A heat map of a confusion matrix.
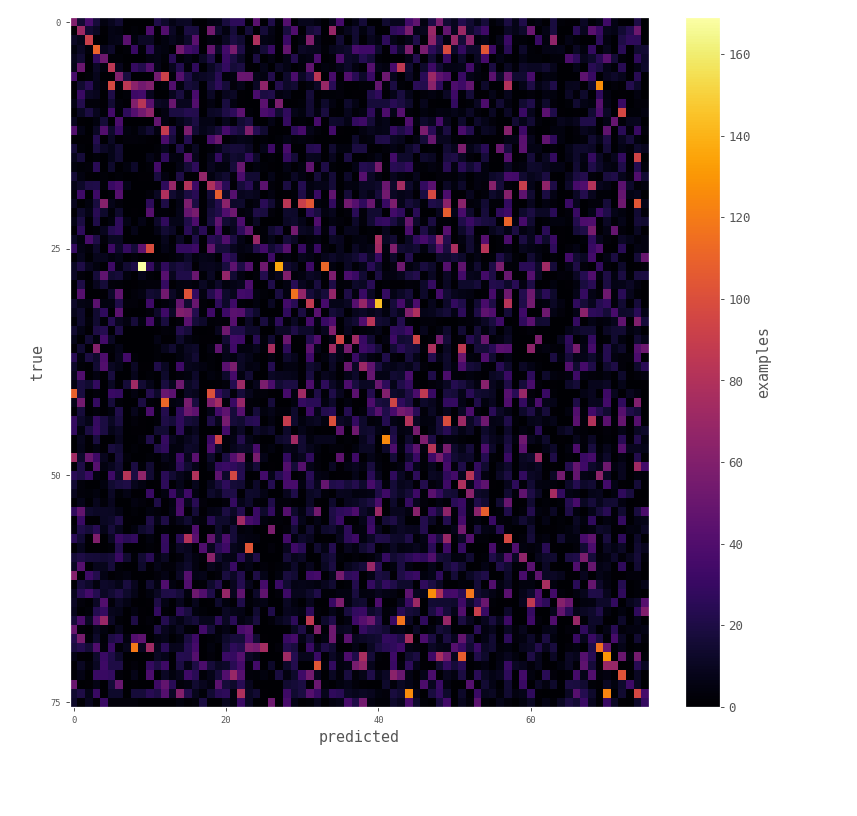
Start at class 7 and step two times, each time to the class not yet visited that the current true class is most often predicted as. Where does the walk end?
8
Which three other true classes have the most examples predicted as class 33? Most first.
27, 7, 51
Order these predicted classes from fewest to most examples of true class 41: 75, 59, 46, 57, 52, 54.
75, 54, 52, 57, 59, 46
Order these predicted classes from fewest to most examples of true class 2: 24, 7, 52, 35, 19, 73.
19, 35, 73, 7, 52, 24
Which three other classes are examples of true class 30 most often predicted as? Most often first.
29, 15, 34
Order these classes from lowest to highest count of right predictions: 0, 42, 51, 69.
0, 51, 42, 69
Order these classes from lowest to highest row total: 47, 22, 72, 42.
47, 22, 72, 42
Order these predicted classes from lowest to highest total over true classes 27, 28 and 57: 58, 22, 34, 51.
58, 22, 34, 51
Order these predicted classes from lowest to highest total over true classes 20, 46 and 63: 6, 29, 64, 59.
64, 6, 59, 29
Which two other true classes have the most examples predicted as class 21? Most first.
50, 72
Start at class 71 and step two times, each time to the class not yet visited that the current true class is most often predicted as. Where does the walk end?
45
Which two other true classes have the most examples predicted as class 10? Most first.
25, 69
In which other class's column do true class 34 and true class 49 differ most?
74
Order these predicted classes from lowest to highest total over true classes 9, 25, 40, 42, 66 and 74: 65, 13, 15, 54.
65, 13, 15, 54
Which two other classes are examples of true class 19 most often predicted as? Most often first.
47, 12
